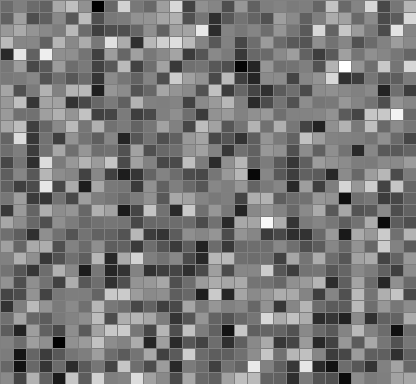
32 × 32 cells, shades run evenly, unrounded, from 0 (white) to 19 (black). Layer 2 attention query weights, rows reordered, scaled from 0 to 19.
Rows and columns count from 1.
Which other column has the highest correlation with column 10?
13
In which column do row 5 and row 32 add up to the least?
11
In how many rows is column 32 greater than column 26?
12
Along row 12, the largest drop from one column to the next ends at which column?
2
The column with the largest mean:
23
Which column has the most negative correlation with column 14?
8
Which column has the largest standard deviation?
27
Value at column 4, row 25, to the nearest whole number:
14
